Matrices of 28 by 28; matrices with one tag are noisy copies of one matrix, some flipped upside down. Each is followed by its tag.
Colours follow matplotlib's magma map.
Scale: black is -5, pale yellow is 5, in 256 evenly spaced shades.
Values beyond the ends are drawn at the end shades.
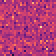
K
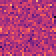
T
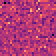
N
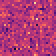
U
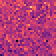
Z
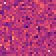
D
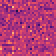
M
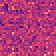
M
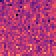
Z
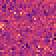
T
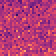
Z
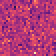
U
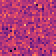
U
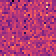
K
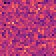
N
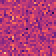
D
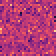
T
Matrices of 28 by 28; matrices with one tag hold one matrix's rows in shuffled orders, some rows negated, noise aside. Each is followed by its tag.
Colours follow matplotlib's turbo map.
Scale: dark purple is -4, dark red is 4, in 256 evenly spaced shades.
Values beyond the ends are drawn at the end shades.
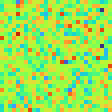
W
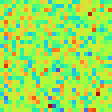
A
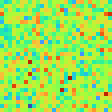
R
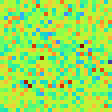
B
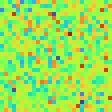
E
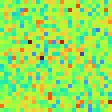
B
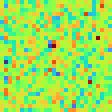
A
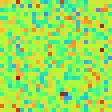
W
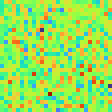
B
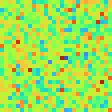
W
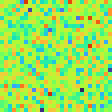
B
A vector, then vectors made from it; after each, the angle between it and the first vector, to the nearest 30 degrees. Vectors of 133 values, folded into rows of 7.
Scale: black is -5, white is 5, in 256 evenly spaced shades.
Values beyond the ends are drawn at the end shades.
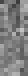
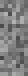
90 degrees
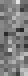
120 degrees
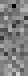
60 degrees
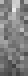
120 degrees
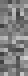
90 degrees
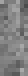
150 degrees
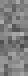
90 degrees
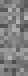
120 degrees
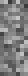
120 degrees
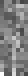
90 degrees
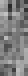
90 degrees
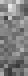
120 degrees
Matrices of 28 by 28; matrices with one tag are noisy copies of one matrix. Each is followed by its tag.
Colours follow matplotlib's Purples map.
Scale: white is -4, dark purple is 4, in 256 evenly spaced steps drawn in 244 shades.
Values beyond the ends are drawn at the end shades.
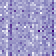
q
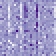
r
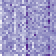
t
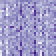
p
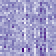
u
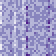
t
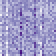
p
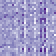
u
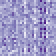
u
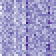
t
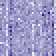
q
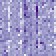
r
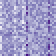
t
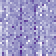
p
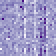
u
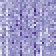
p
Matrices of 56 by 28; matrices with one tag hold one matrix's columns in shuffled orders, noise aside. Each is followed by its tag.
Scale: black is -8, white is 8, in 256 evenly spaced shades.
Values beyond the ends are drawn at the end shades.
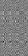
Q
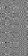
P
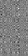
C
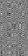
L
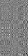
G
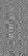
G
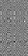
Q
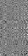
G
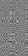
Q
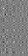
C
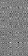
P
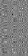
C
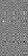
Q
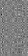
C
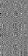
L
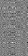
P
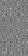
C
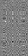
Q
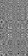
G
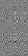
Q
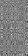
G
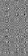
C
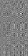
L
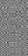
P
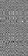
Q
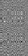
Q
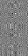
L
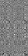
G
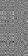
Q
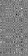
C
